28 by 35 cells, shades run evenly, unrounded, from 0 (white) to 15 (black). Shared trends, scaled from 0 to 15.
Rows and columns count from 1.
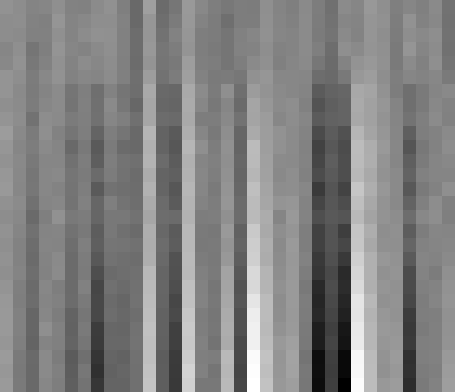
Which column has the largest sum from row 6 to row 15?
25
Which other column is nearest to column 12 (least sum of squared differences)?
29
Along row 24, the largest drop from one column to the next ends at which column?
28
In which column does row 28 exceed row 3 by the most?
27
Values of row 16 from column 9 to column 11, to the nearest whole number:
8 8 8
